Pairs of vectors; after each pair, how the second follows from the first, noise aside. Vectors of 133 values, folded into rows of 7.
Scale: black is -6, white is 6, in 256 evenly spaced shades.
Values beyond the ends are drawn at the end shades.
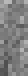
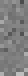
reversed, partly zeroed.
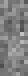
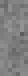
negated, shrunk.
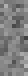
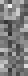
wrapped around, negated, scaled up.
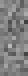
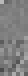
wrapped around, negated, partly zeroed.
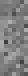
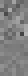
reversed, partly zeroed.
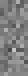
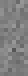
negated, shrunk.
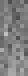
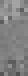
reversed, partly zeroed.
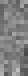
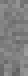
negated, shrunk.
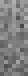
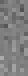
reversed, partly zeroed.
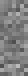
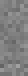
shrunk.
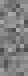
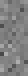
reversed, partly zeroed.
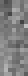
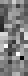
wrapped around, negated, scaled up.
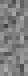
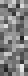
negated, scaled up.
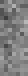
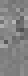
reversed, partly zeroed.
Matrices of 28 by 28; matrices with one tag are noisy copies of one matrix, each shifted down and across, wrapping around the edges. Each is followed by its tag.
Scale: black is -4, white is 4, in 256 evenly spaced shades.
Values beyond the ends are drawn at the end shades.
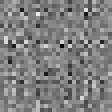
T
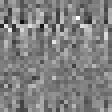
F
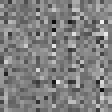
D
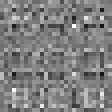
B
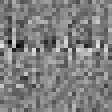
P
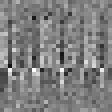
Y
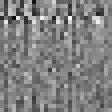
F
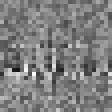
P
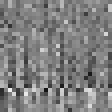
F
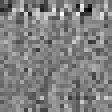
P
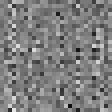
D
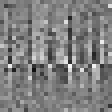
Y
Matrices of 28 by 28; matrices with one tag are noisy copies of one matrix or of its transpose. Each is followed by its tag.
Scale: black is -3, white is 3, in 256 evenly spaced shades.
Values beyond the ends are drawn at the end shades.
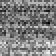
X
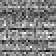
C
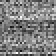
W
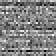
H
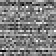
H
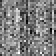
W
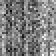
X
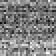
X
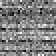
C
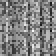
C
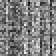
C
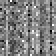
C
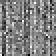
H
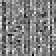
H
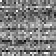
C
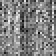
W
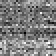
X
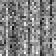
C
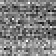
X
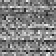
C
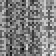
X
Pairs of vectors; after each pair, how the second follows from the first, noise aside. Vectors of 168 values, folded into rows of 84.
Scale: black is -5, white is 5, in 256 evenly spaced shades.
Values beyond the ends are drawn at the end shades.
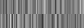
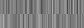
reversed, shrunk.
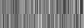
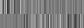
wrapped around, partly zeroed.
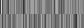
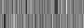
wrapped around, partly zeroed.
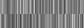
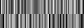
reversed, negated, scaled up.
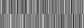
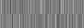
reversed, shrunk.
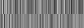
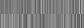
reversed, negated, shrunk.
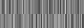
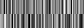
wrapped around, scaled up.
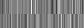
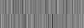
reversed, negated, shrunk.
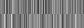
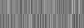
reversed, shrunk.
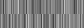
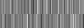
wrapped around, partly zeroed.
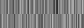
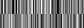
wrapped around, scaled up.
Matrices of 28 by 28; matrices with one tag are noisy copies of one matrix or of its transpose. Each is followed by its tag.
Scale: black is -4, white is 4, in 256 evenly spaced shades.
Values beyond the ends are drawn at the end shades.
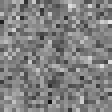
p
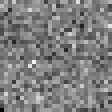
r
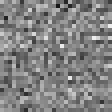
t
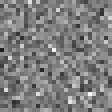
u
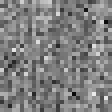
t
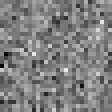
t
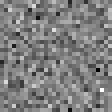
u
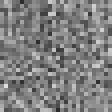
r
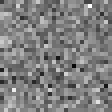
p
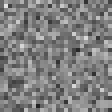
u
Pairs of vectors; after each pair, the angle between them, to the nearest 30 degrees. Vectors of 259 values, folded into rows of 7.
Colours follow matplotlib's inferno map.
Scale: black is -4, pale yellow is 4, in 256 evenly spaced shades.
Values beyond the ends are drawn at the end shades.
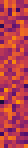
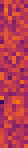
60 degrees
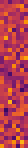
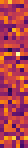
150 degrees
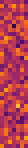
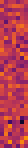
60 degrees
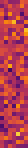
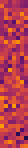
150 degrees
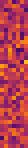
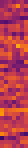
60 degrees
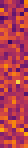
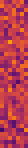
150 degrees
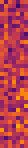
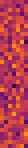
90 degrees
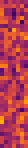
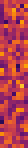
150 degrees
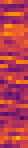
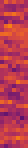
30 degrees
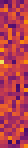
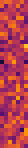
150 degrees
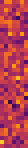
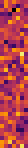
90 degrees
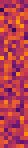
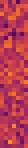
90 degrees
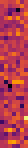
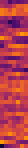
90 degrees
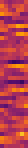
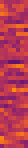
30 degrees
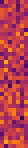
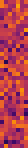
150 degrees
